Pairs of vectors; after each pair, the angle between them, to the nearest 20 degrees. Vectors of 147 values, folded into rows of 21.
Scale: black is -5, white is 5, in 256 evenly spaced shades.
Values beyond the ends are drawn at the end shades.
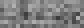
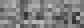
20 degrees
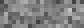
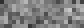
20 degrees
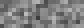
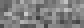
40 degrees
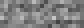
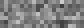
40 degrees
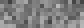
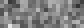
60 degrees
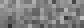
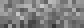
80 degrees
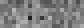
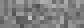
140 degrees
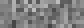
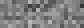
120 degrees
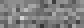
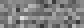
20 degrees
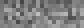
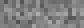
20 degrees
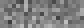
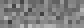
40 degrees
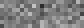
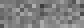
20 degrees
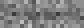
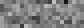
80 degrees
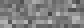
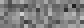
100 degrees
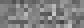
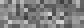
140 degrees
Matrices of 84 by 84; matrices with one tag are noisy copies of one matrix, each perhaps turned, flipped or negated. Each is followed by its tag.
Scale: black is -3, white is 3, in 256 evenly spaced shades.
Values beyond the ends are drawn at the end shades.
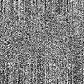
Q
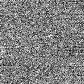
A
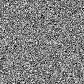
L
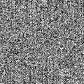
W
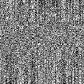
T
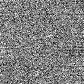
A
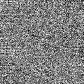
A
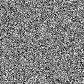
L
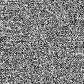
W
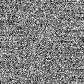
W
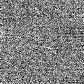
A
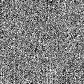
A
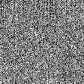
A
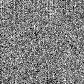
A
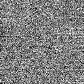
A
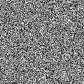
L
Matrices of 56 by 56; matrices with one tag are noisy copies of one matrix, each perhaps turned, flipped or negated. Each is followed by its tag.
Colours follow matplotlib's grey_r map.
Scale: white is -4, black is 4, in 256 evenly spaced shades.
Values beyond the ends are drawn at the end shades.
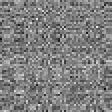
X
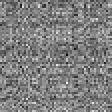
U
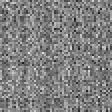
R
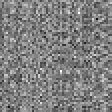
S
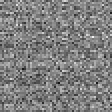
R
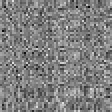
X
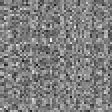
S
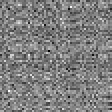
R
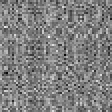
U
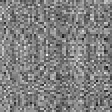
U
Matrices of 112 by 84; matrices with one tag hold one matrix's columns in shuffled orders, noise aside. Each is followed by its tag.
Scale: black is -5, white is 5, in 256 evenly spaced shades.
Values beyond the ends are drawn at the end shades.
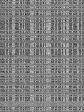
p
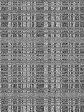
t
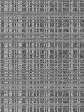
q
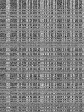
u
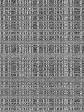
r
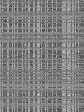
q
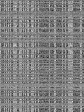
q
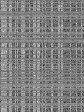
q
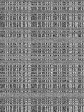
t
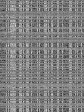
q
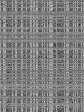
q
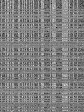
u
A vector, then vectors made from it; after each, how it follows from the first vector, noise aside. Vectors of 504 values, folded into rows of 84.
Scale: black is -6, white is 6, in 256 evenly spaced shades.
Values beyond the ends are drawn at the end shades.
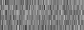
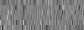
wrapped around, negated, partly zeroed.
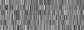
negated.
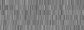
negated, shrunk.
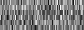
wrapped around, negated, scaled up.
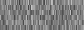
wrapped around, negated.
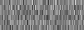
wrapped around, negated.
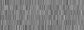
shrunk.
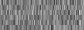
wrapped around, negated.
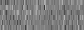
partly zeroed.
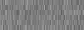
negated, shrunk.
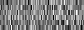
wrapped around, negated, scaled up.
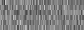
negated.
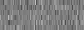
wrapped around, negated, partly zeroed.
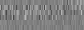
partly zeroed.
